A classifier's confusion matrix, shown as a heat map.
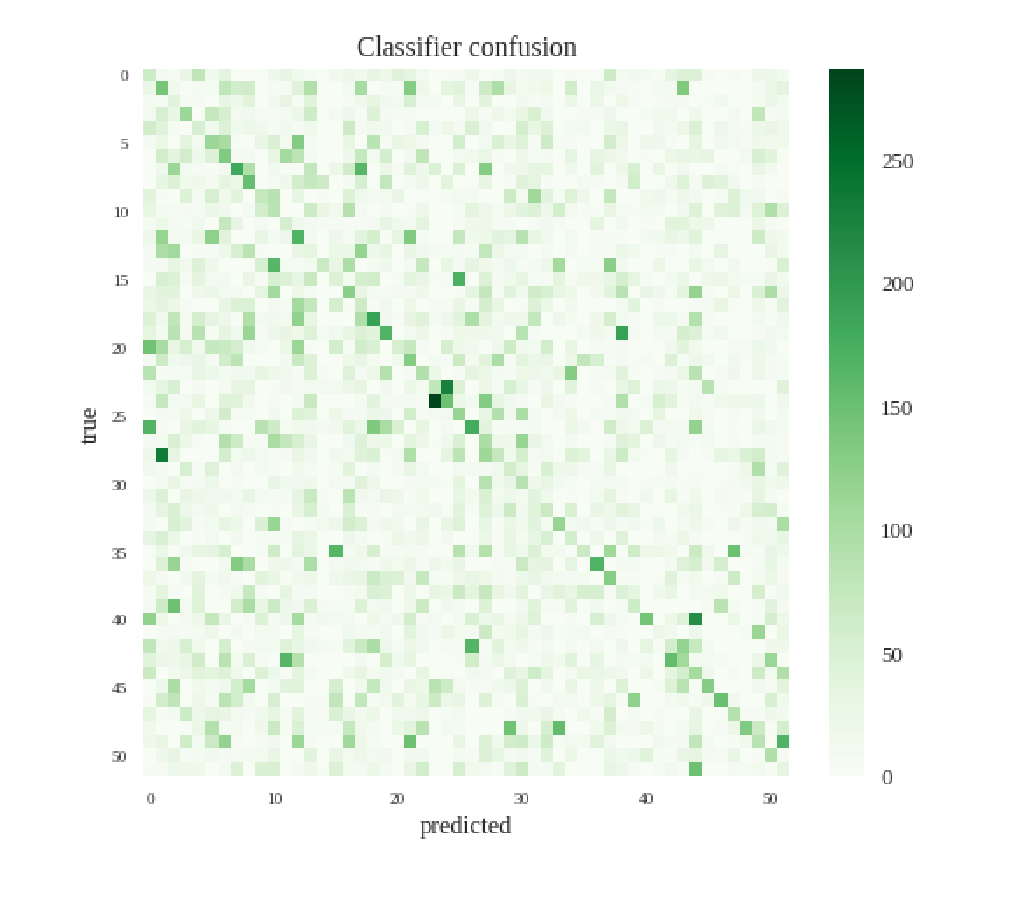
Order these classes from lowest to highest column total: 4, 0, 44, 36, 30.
36, 4, 0, 30, 44
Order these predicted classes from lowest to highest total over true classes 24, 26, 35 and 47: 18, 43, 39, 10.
43, 39, 10, 18
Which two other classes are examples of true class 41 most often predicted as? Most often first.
49, 27
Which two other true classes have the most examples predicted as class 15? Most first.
35, 46
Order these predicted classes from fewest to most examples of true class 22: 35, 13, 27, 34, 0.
35, 27, 13, 0, 34
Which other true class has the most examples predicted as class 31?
9
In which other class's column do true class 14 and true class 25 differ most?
10
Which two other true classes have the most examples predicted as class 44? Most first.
40, 51
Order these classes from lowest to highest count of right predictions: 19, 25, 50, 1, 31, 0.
31, 0, 50, 25, 1, 19
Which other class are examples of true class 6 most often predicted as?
11
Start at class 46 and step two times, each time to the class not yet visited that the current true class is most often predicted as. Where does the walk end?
2
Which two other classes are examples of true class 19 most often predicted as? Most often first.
38, 8
